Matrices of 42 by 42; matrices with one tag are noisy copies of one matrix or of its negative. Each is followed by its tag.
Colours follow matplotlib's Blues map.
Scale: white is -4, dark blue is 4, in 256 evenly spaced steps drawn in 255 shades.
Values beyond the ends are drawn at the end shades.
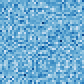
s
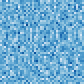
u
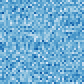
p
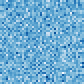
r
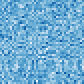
s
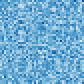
s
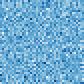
r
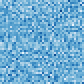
p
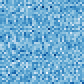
p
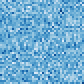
p
